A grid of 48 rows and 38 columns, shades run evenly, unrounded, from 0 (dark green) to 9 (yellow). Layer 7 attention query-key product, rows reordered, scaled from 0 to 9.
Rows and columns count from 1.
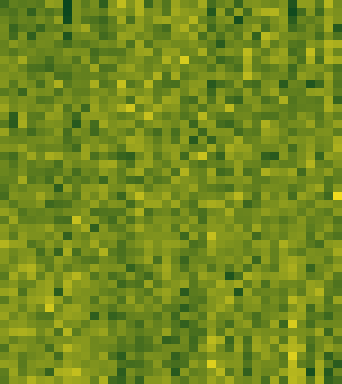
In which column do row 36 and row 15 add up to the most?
17
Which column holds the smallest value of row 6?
25
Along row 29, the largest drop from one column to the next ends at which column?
11
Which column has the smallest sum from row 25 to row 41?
14
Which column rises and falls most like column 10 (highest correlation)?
8
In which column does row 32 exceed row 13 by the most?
38
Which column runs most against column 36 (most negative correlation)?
37
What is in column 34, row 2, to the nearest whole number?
2
